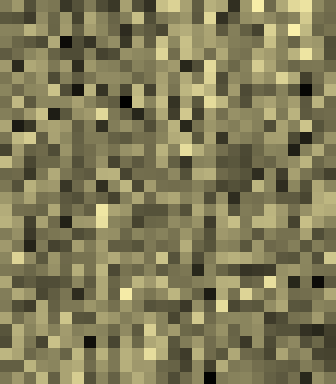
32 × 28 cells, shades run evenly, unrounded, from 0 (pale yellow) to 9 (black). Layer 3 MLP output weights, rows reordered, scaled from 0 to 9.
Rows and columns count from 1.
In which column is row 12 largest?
26
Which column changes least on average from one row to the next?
13
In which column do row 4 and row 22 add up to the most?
6
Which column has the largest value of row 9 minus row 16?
11
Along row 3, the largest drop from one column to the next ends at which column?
23
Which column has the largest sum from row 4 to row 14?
7
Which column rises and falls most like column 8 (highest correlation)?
4
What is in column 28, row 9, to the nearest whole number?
5
